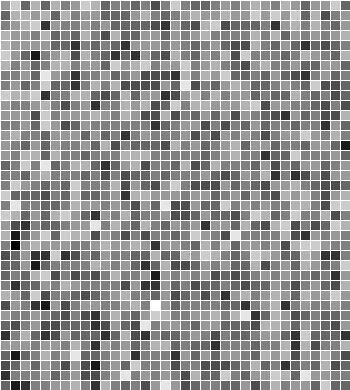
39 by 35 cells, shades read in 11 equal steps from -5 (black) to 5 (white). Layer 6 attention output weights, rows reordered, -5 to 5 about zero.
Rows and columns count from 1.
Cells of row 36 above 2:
1
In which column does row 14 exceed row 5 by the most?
31
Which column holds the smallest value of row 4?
11
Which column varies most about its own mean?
5
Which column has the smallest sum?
10
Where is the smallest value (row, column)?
25, 2
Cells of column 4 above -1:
27
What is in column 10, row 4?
0
